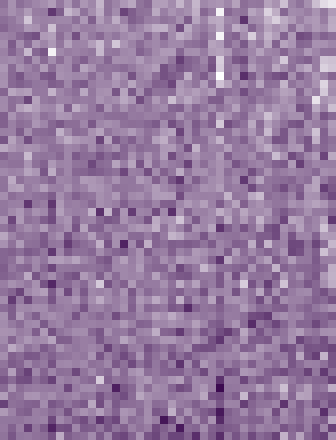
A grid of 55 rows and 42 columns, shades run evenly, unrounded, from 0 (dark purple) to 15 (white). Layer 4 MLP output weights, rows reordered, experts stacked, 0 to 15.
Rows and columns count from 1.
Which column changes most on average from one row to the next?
23
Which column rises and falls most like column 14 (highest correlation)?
6
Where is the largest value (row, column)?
10, 28
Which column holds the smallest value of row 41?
32
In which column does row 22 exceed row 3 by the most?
31
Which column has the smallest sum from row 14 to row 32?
7
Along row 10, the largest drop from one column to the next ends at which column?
29
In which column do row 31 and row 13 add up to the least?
18
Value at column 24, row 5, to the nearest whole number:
9
